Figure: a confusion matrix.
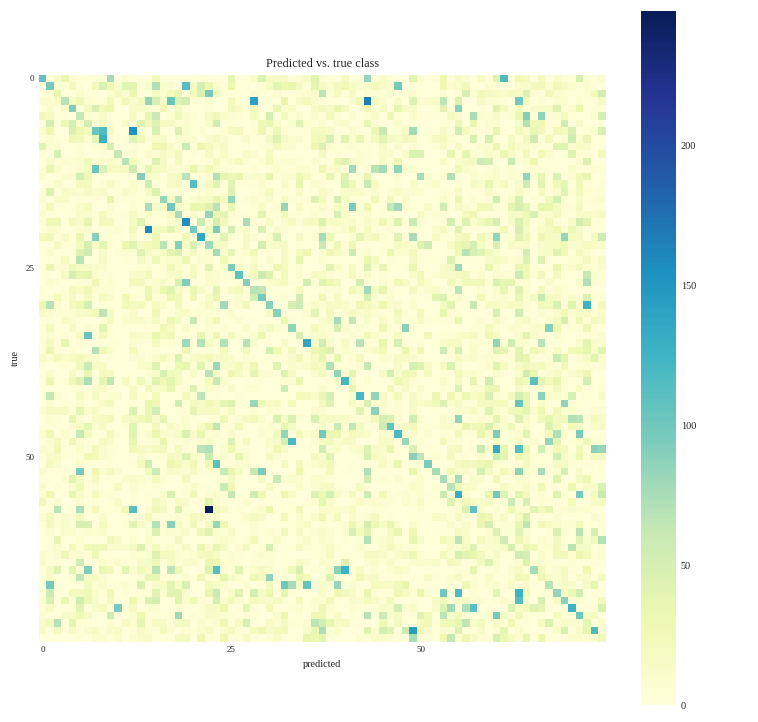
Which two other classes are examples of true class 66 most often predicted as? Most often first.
30, 5
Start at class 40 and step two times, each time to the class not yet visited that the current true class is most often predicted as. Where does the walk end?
23
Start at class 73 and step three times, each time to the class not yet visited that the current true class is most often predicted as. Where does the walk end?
71
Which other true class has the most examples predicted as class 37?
47
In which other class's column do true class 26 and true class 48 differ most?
33
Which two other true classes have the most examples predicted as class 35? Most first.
67, 27
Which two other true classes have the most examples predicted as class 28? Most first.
3, 43
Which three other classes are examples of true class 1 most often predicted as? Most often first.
19, 47, 15
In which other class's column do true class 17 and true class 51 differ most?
41
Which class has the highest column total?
63
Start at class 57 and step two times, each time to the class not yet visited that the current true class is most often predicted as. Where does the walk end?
18
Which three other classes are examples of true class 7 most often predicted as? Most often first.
12, 8, 49
